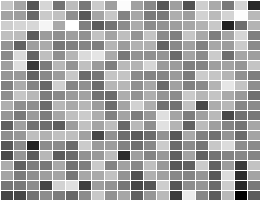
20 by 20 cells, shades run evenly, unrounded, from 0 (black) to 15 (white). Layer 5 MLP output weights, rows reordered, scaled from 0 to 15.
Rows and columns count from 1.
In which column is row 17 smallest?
19
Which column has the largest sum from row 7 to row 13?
17
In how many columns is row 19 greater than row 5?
7
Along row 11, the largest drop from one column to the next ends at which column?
16
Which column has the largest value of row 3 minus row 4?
3
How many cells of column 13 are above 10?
5
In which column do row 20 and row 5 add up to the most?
15
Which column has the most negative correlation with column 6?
18
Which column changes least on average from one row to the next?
14
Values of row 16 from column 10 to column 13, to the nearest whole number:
3 9 8 9
